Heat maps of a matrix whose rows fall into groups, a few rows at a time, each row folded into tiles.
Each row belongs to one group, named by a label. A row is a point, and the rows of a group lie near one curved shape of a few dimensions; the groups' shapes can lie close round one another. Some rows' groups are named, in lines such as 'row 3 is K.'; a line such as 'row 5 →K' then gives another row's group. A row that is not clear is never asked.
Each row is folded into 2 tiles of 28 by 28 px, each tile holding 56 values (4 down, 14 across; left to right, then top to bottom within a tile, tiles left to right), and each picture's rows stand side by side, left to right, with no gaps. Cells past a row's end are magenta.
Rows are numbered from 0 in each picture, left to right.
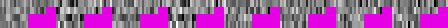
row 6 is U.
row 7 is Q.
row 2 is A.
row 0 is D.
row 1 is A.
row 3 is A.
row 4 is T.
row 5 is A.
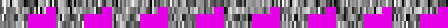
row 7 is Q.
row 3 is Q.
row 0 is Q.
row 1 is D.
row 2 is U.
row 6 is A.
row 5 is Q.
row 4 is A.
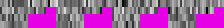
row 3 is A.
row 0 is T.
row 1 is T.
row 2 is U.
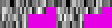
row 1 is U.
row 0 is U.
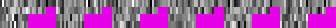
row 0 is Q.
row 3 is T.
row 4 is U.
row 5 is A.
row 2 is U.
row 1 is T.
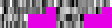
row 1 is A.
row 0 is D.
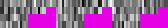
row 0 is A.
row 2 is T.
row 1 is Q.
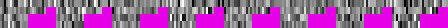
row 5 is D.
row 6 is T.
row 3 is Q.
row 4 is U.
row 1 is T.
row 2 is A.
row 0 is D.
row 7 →D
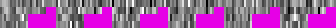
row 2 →U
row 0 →D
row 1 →Q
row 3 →U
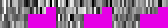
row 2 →T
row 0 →Q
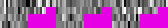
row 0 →Q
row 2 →T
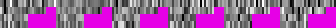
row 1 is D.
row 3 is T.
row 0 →D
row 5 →U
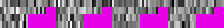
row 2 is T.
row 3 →U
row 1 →Q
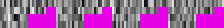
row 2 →T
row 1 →Q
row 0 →D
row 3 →A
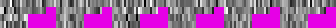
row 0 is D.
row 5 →U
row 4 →T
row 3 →T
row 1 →D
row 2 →T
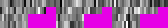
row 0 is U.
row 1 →U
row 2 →Q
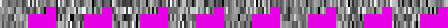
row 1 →Q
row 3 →Q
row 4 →T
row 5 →A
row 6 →T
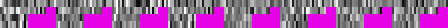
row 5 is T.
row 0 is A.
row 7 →U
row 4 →T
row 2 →Q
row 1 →T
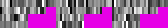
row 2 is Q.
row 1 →D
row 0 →D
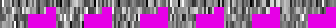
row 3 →Q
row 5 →D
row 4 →Q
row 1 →U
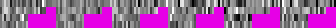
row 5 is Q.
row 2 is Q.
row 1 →D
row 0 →D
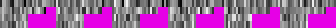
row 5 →U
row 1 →T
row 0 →U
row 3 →U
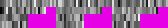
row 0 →A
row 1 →U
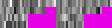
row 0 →D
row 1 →D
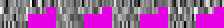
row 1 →Q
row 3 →T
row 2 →Q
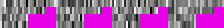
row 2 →Q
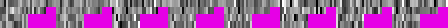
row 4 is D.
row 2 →D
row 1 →D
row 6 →A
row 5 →Q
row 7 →D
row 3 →D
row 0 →U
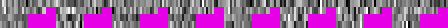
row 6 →U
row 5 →U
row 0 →Q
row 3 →T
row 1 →A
